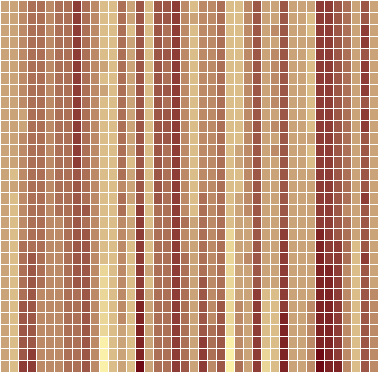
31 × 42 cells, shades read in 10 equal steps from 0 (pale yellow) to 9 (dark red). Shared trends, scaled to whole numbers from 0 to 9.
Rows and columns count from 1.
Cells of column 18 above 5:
17
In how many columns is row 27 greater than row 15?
17
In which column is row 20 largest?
36
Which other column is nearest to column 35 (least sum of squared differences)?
27
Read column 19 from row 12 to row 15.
6 5 5 5
